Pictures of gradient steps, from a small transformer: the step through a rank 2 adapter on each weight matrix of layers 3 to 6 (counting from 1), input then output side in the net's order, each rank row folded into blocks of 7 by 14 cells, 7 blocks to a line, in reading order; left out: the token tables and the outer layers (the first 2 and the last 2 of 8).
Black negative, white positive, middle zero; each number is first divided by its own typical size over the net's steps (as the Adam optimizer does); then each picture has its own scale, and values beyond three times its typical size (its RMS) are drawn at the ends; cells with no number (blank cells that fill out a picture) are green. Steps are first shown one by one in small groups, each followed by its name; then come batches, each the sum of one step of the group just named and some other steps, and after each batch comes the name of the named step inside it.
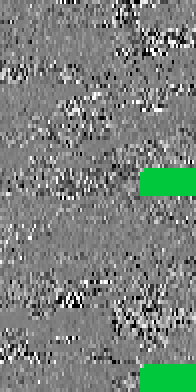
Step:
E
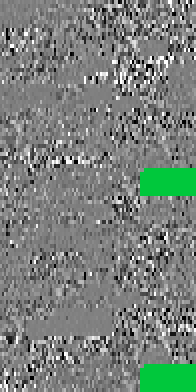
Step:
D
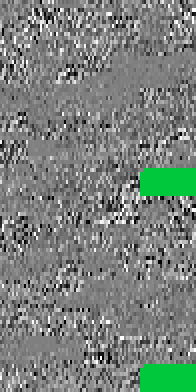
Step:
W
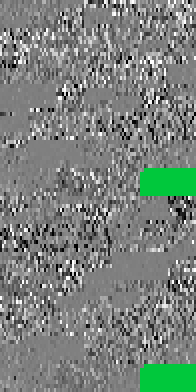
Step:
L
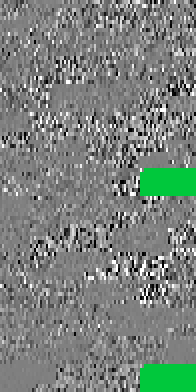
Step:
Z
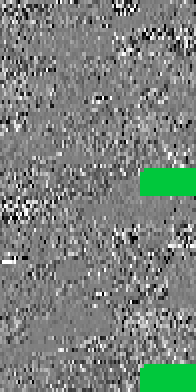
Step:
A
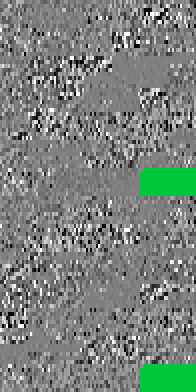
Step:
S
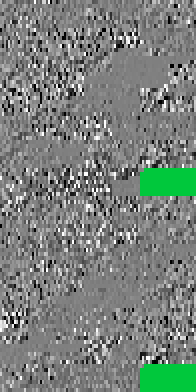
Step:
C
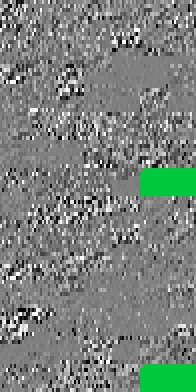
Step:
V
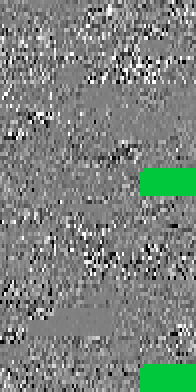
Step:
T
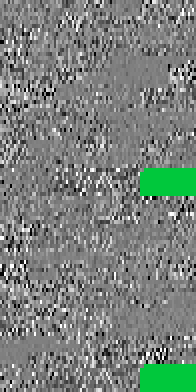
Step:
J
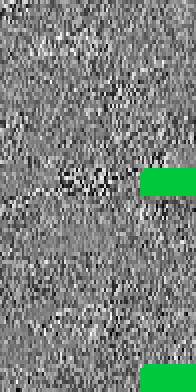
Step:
A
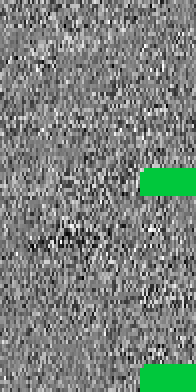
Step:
Z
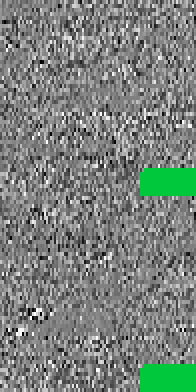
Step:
V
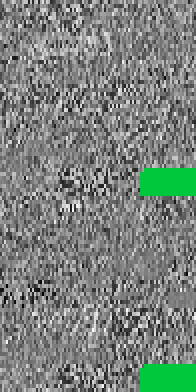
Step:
L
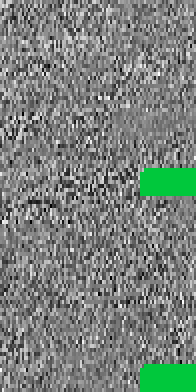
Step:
T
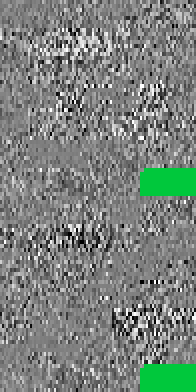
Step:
S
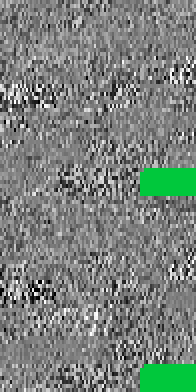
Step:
J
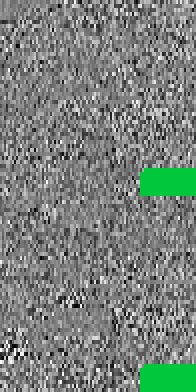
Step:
E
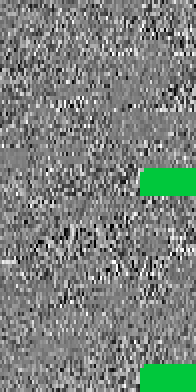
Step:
Z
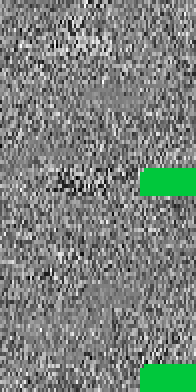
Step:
T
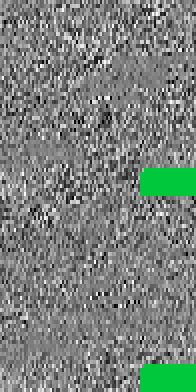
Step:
W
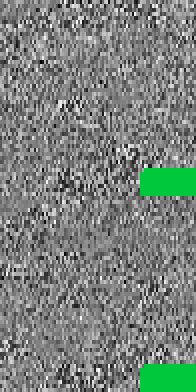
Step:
E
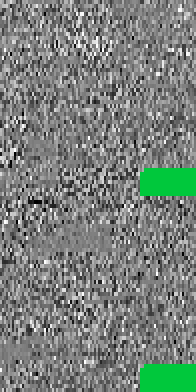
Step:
W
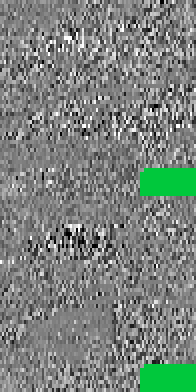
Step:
T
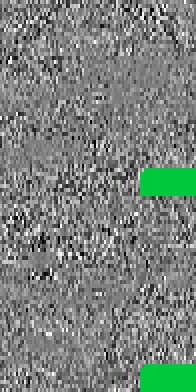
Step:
A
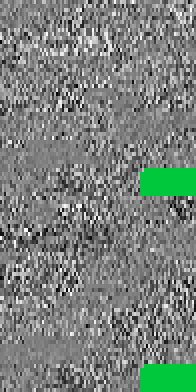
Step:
L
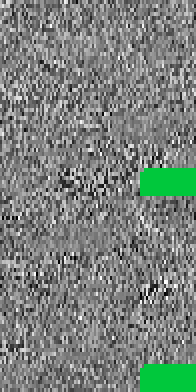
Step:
A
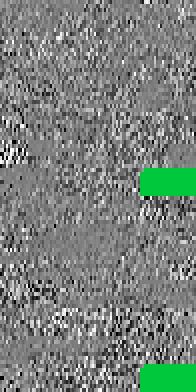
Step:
J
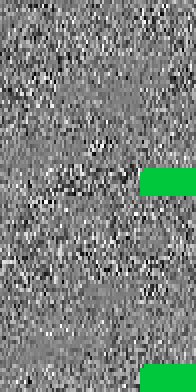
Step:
Z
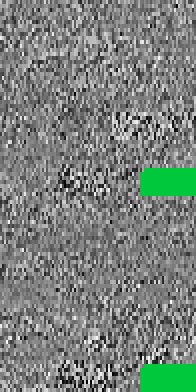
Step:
C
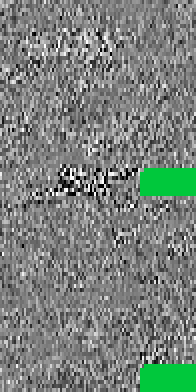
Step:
C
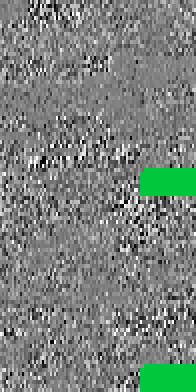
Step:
W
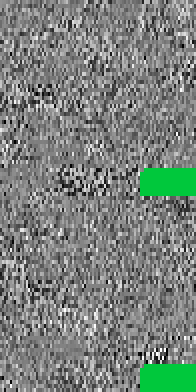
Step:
J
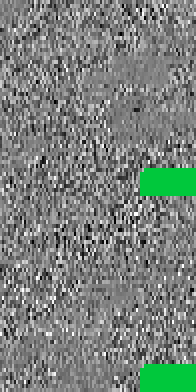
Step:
C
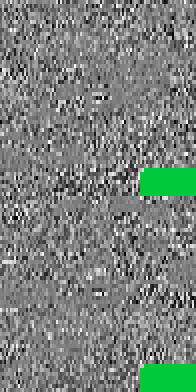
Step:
A
